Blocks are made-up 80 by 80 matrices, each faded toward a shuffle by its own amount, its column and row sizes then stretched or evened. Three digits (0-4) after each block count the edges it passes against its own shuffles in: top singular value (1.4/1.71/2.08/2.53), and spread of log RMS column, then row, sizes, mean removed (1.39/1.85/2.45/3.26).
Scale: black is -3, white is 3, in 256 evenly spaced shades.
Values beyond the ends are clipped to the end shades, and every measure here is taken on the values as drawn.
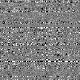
3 1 4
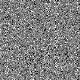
1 2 1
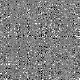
1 3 3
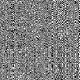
4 3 0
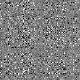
2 3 3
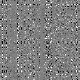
3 4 2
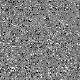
2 1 2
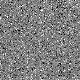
0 2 1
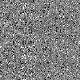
2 2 0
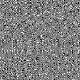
3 1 1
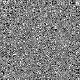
2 2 1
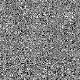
0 2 2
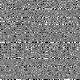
3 0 4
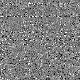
2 1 3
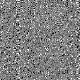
2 2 0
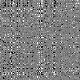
4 3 3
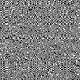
4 0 2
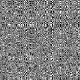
4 3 2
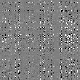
2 4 3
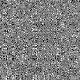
3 1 1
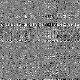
3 3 4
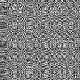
4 0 0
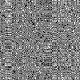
4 0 1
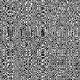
4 3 0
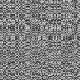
4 1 3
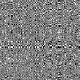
4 3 3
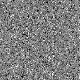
1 1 0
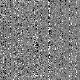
1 4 0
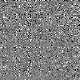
1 3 3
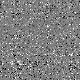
1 1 3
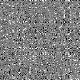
3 2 2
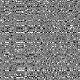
4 0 4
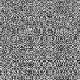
4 0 3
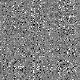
0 3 2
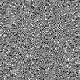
3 0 0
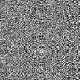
3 2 1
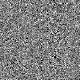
1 2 1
